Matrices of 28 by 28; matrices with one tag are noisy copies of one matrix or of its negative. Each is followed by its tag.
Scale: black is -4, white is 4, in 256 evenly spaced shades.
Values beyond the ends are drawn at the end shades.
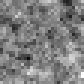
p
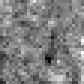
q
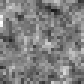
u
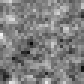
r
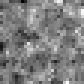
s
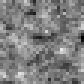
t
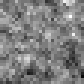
p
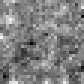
r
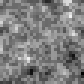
p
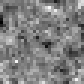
u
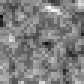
u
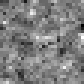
t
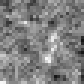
q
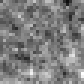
p
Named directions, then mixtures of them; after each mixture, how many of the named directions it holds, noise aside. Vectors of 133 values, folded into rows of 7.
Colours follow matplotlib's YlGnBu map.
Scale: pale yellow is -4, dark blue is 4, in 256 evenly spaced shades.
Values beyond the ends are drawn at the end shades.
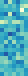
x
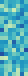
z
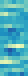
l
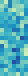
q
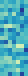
four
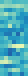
one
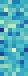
three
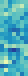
two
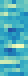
one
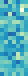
one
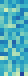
one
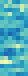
two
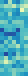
two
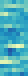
one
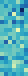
two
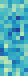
four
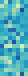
four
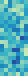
one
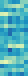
one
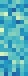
two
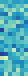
two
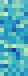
four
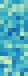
four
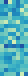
four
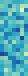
three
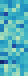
two
